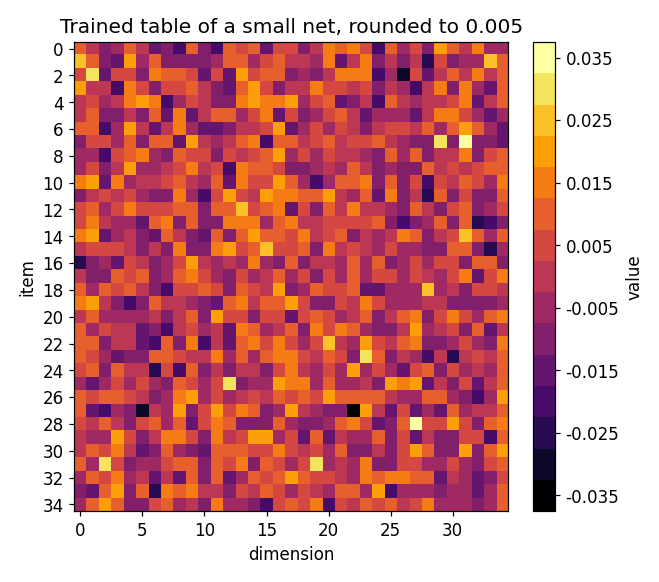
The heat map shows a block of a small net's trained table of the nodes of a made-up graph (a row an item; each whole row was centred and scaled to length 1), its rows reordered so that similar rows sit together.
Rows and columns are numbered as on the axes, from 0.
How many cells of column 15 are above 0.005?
14
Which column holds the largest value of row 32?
17
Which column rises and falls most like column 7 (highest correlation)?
24
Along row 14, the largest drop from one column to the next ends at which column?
2
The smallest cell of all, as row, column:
27, 22
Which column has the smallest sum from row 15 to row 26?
6
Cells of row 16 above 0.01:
2
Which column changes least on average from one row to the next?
10
